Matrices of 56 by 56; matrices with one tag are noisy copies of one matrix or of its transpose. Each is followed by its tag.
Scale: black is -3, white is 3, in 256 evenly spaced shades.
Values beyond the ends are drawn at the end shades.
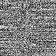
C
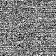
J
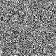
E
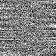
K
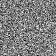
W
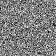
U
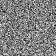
W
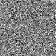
E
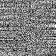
K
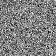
U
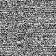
J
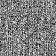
J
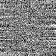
K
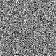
E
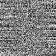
K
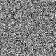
E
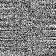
K
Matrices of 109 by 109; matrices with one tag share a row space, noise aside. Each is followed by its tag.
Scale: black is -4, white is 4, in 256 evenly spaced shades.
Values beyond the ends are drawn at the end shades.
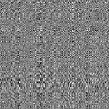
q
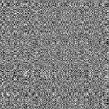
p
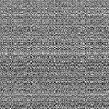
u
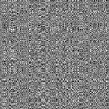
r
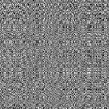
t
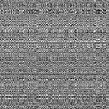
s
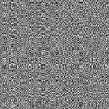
r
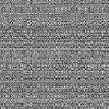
u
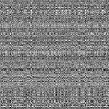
u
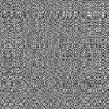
t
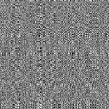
q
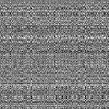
u
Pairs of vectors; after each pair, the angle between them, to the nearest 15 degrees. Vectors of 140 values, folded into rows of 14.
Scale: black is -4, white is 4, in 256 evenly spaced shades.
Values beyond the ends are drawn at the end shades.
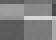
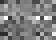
60 degrees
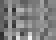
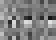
120 degrees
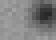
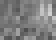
135 degrees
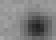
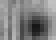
30 degrees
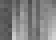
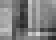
135 degrees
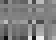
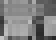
120 degrees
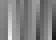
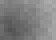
120 degrees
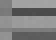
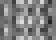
90 degrees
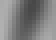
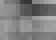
60 degrees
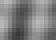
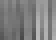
75 degrees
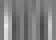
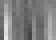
30 degrees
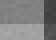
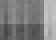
165 degrees
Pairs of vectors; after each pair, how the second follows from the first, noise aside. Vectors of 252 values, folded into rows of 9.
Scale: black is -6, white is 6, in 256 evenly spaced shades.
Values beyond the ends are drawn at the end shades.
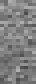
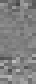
reversed, partly zeroed.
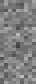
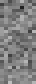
wrapped around, negated.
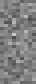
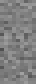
wrapped around, negated, shrunk.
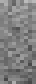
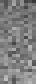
negated.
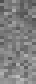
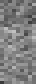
wrapped around, negated.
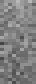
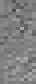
reversed, partly zeroed.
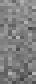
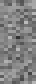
sign-scrambled.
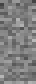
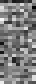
reversed, negated, scaled up.
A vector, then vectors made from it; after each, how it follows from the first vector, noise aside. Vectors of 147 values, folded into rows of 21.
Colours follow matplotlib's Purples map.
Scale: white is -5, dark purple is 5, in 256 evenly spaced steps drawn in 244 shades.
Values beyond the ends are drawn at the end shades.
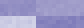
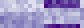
wrapped around, negated, scaled up.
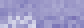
partly zeroed.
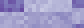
wrapped around, negated.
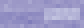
wrapped around, shrunk.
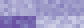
negated.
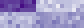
wrapped around, negated, scaled up.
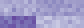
negated.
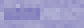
wrapped around, negated, shrunk.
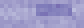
wrapped around, negated, shrunk.
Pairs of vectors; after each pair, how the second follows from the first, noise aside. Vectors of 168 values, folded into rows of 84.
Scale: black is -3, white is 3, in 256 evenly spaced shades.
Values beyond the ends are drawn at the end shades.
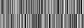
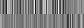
reversed, negated, partly zeroed.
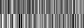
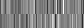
wrapped around, negated, partly zeroed.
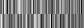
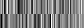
negated.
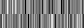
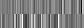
reversed, negated, partly zeroed.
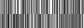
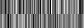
sign-scrambled.
